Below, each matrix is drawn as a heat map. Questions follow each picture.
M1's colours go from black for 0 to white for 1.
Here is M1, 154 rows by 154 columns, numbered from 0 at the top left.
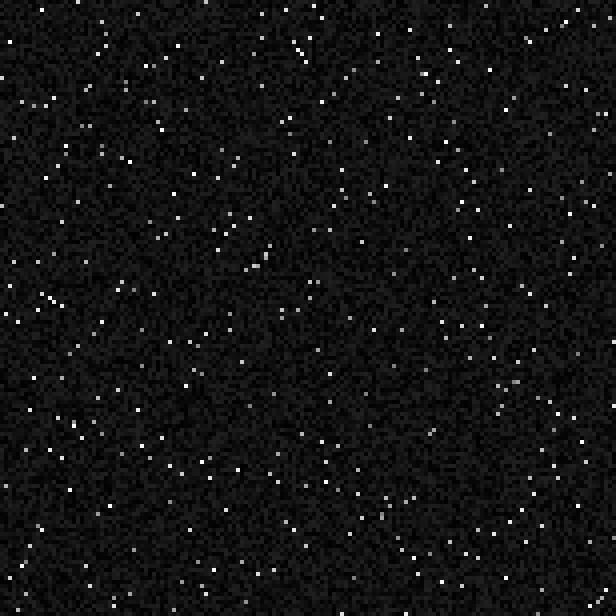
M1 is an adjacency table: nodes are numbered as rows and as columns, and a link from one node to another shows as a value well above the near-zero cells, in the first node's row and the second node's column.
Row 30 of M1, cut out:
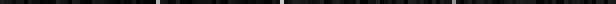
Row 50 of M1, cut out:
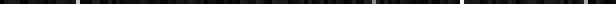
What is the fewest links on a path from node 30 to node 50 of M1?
6
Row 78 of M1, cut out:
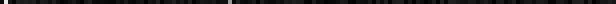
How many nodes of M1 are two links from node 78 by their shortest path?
3
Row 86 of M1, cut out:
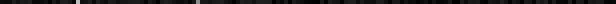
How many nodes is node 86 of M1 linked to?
2
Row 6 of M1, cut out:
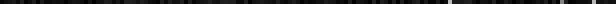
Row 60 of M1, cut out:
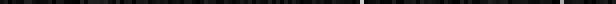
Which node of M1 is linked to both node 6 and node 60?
node 140
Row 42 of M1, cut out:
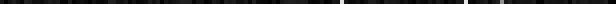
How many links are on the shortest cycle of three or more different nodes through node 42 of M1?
5
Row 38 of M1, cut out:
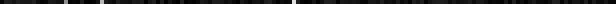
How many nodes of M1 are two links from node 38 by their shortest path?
6
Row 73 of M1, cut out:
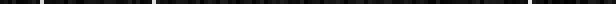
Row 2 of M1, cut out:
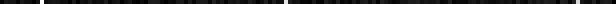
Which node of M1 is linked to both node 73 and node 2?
node 10
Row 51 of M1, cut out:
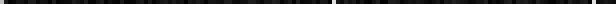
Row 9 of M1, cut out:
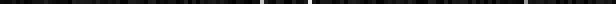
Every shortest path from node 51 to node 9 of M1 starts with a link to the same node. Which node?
node 148
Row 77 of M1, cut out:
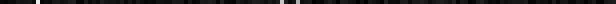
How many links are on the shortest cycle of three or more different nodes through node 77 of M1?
7
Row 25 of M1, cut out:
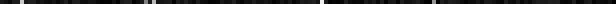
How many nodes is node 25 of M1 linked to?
5
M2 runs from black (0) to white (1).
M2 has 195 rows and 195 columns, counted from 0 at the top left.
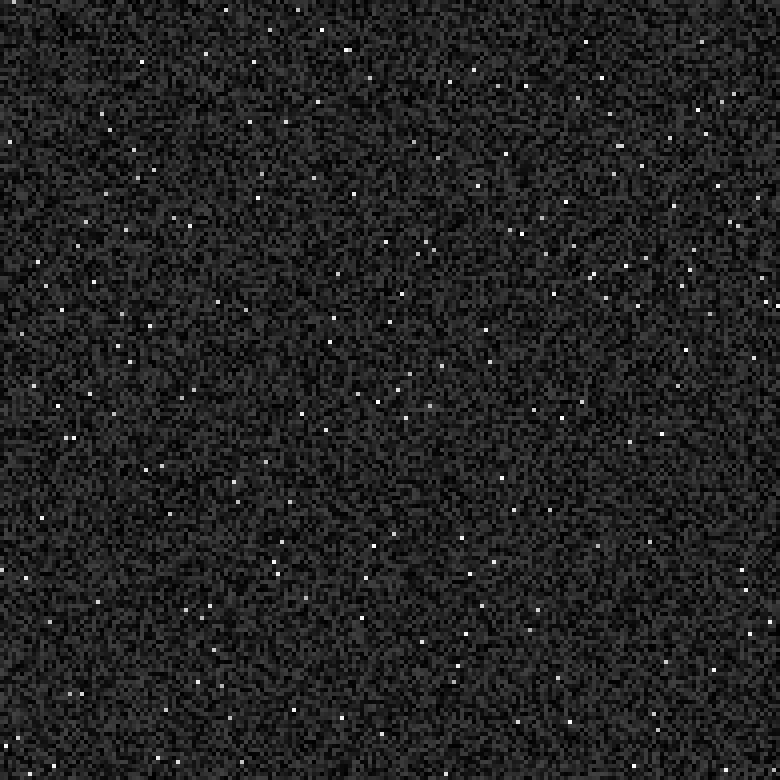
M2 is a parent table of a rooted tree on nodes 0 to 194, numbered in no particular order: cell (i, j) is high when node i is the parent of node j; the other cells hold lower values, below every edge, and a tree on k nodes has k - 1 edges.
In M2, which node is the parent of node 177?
78
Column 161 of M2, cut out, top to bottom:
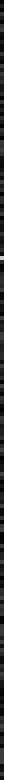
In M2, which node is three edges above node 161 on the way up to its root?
170
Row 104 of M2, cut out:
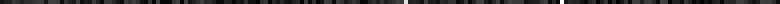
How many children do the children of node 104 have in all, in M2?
4
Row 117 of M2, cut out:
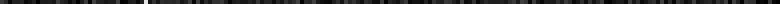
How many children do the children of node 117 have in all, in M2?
2
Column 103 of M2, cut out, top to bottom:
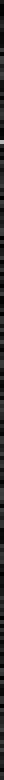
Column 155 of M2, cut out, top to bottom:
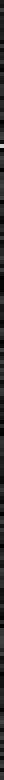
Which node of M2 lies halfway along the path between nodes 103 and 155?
61
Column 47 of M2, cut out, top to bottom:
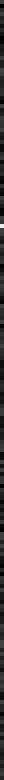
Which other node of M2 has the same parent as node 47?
184
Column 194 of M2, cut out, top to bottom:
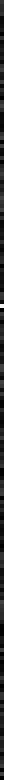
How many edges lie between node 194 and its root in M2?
6
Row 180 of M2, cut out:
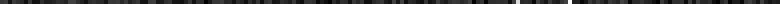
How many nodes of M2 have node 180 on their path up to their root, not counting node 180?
8
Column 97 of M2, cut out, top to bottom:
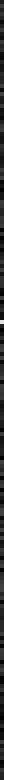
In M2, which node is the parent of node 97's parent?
7
